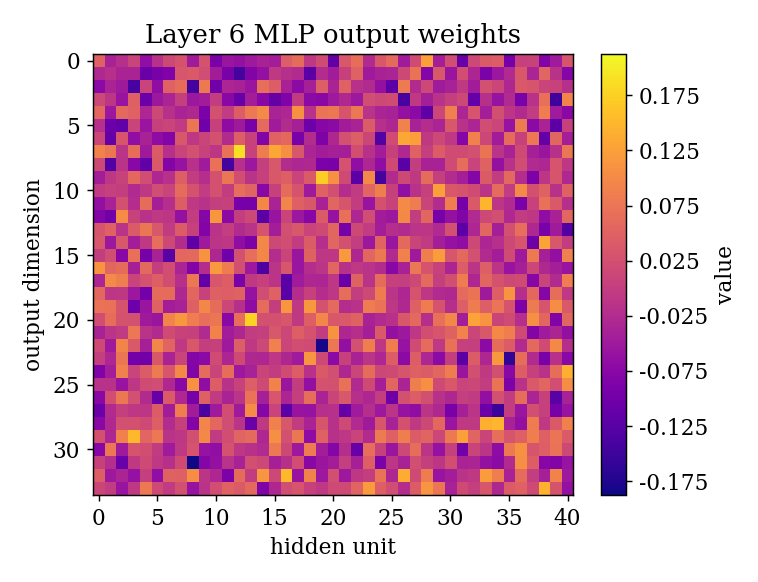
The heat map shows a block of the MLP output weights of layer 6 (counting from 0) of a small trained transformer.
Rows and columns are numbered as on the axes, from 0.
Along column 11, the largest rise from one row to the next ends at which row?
9
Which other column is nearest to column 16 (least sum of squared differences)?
33
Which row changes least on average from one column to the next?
21
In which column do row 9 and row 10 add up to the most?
19
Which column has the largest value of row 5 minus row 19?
36
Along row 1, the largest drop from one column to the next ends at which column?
28
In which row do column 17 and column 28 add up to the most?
0
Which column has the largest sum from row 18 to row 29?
34
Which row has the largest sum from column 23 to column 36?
29
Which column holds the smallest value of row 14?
8
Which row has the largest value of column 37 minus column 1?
6
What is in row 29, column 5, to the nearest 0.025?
0.075
